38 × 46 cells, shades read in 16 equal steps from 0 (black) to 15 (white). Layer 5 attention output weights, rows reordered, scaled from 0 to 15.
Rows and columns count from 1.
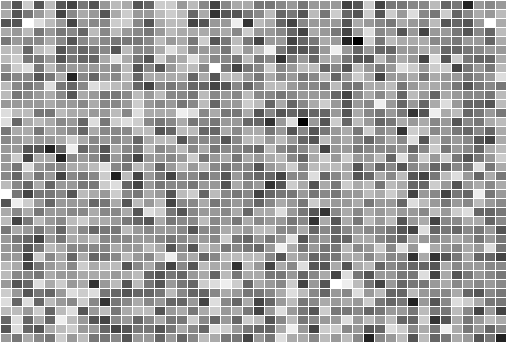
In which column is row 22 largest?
1
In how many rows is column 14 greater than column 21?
17
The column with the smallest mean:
28
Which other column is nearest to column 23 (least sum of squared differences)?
18
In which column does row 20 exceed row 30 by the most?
29
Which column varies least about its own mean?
36
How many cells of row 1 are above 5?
35
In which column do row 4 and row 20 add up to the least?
39
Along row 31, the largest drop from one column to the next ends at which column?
40
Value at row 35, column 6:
11
